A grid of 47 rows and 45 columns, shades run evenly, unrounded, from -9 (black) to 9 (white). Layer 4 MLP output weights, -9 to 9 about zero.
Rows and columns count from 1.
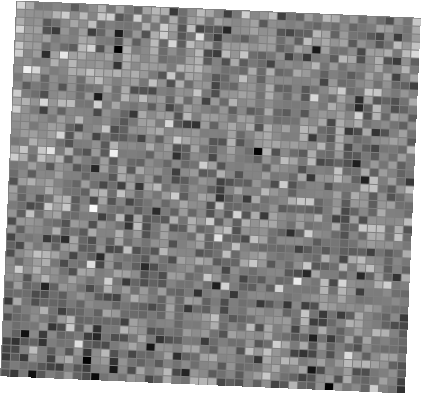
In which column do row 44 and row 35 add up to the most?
12
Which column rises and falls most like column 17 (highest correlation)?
37
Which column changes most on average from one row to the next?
34
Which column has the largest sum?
21
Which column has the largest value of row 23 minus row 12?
39
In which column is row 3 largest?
17
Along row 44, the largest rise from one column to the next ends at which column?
30
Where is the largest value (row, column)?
26, 10
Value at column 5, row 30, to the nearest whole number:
-5
